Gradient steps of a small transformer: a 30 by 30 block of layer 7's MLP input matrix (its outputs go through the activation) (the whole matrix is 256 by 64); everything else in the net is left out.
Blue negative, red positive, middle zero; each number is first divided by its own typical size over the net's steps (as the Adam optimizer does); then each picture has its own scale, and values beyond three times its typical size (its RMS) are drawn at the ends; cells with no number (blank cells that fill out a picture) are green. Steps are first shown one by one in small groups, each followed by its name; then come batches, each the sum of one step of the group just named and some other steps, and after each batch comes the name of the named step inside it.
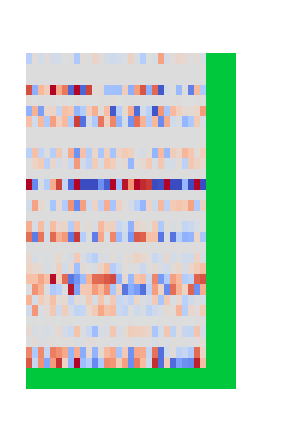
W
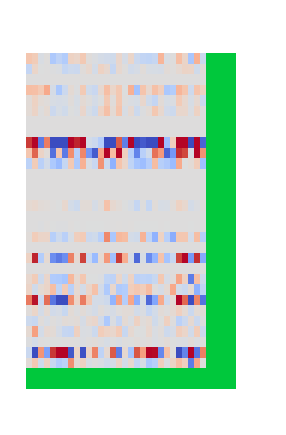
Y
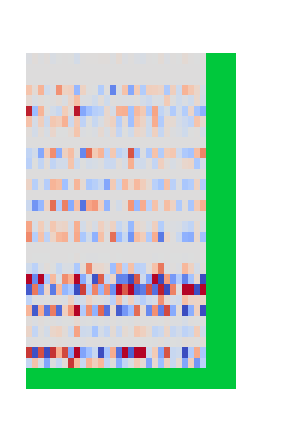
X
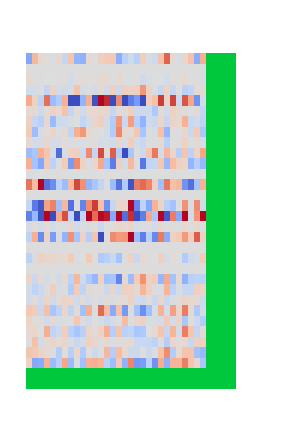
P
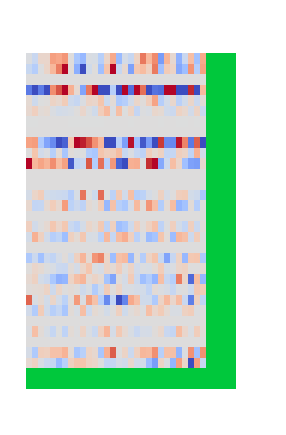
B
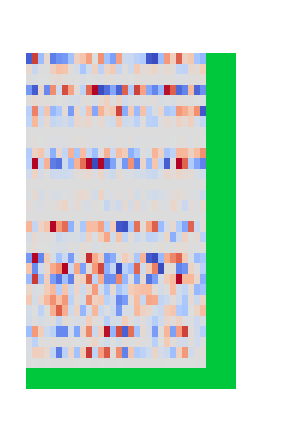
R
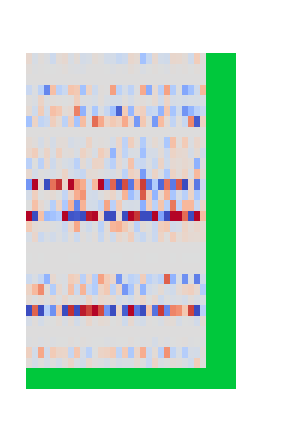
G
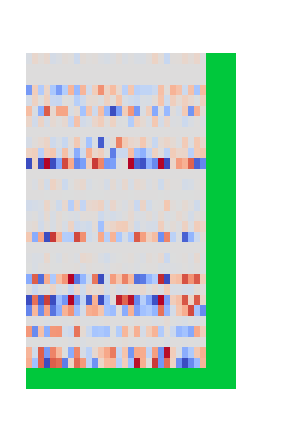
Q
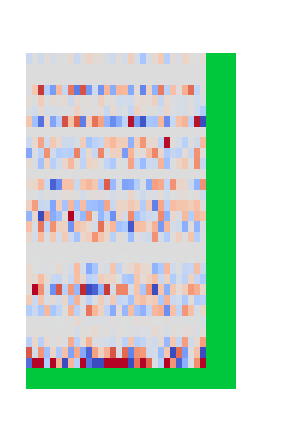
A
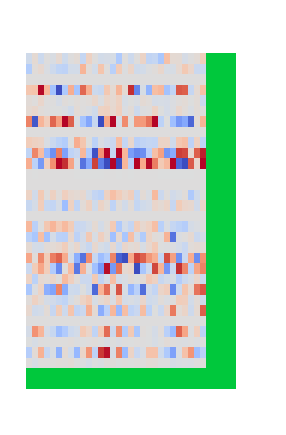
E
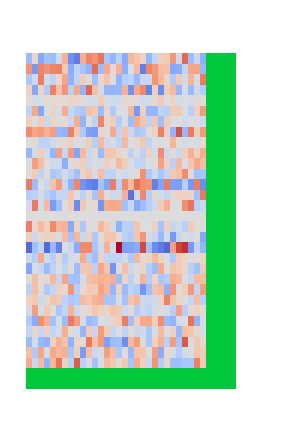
W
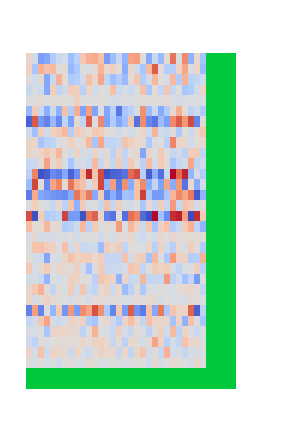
G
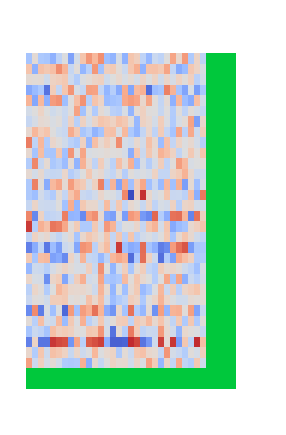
G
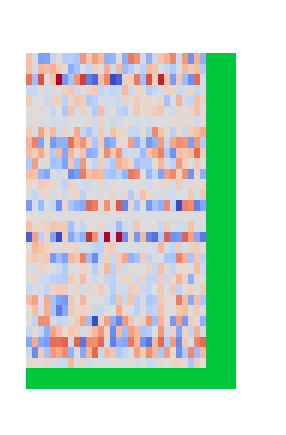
Y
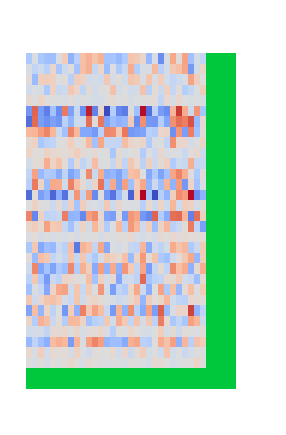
G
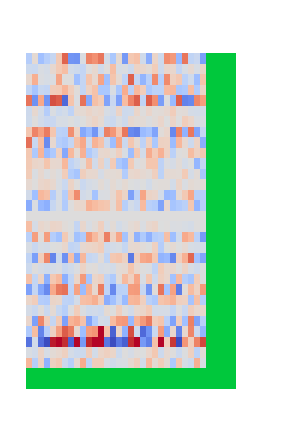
B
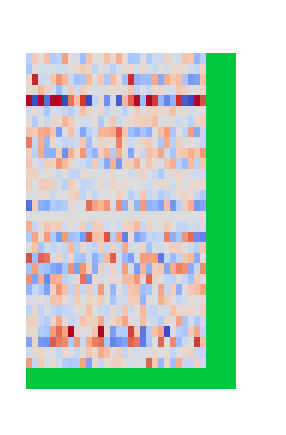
E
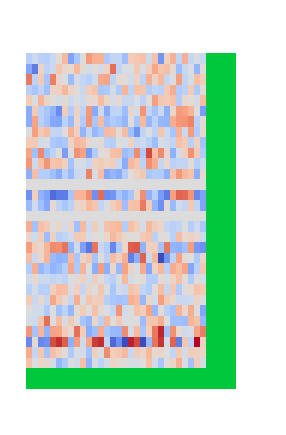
B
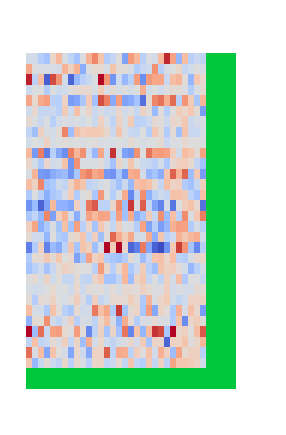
P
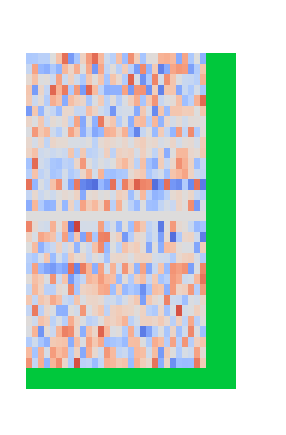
W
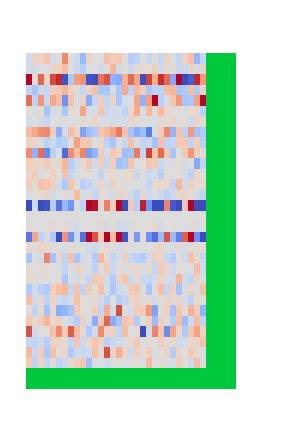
B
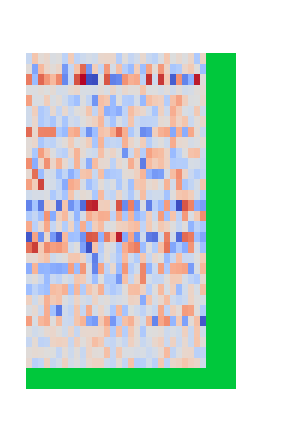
P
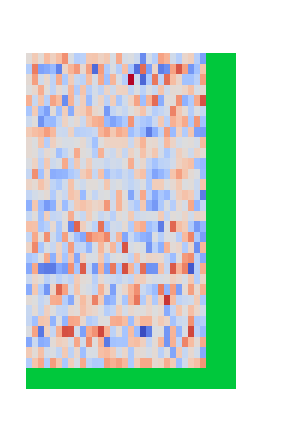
A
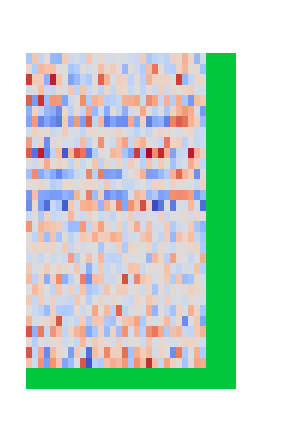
A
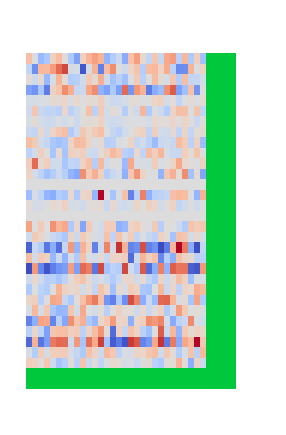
B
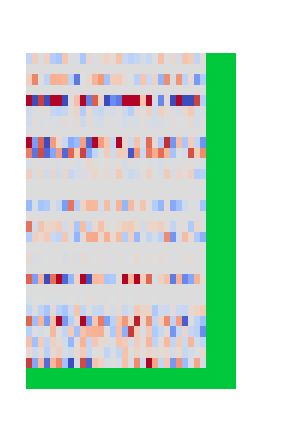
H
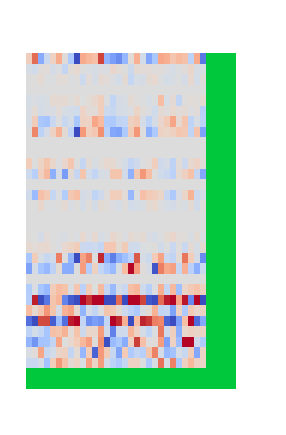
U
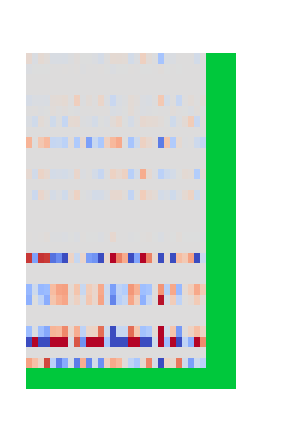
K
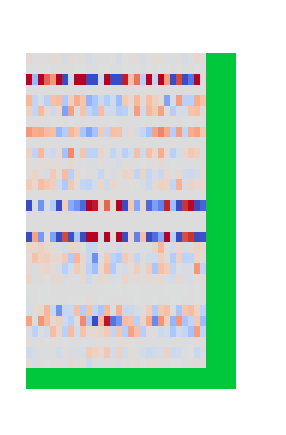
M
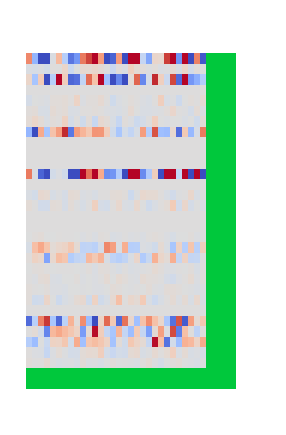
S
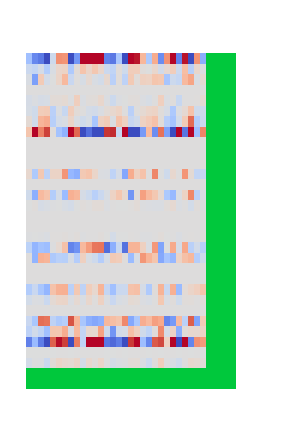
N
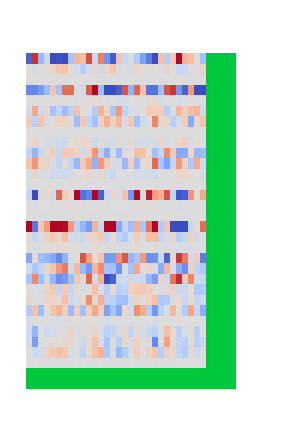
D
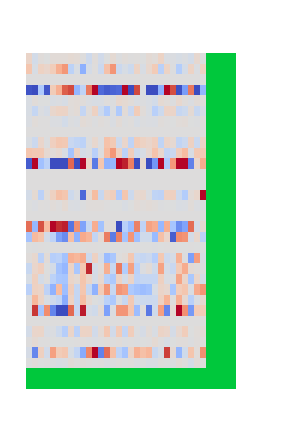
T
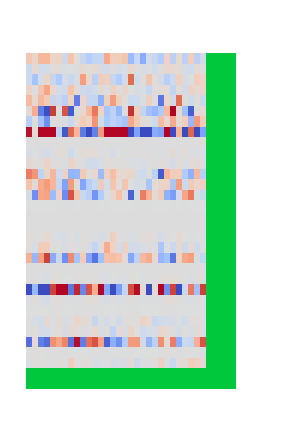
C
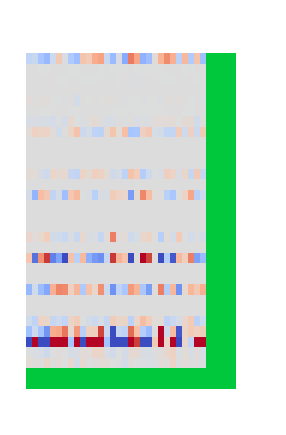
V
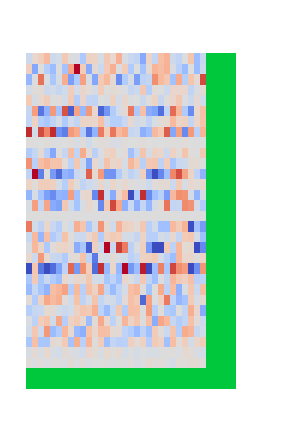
C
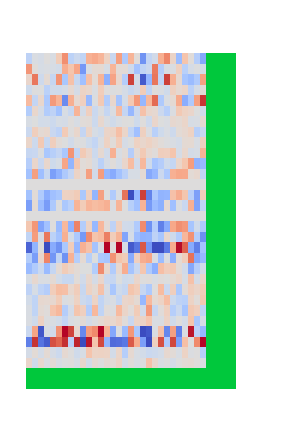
V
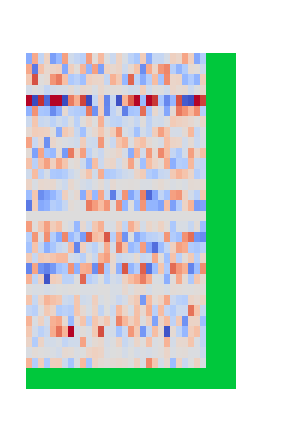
H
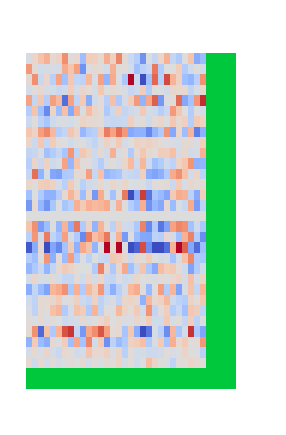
C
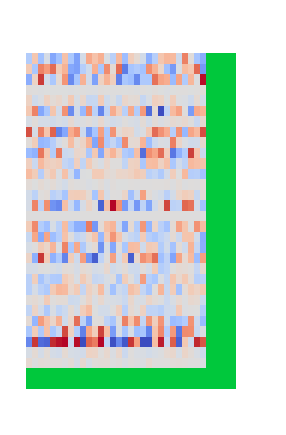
V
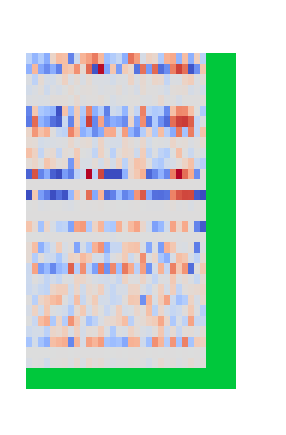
N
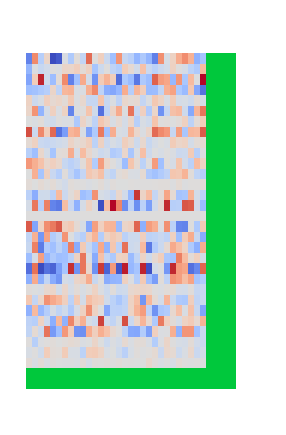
D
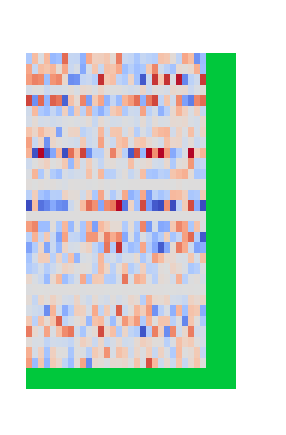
H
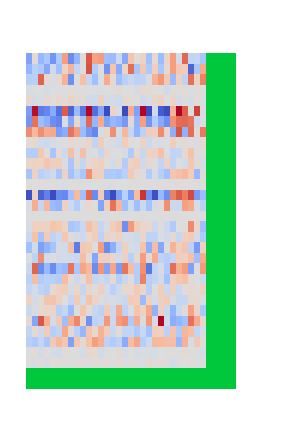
N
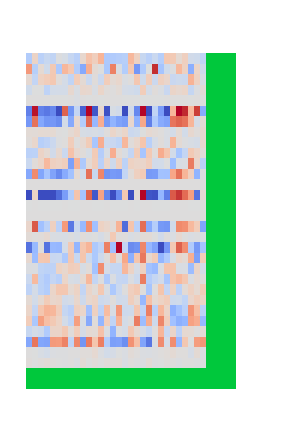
V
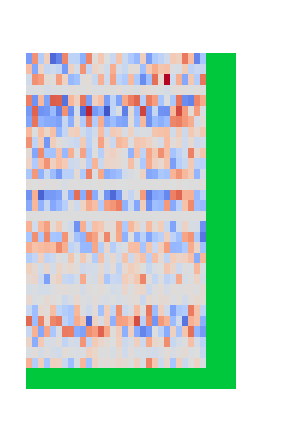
H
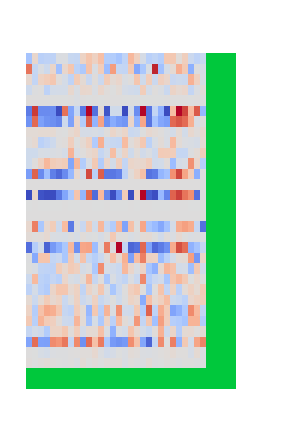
V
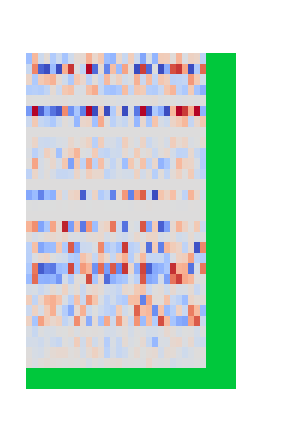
D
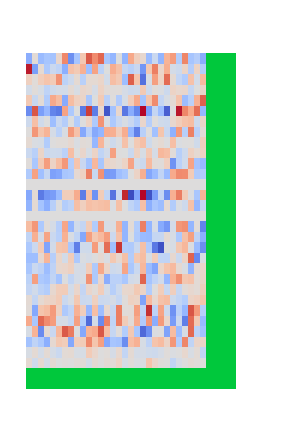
N
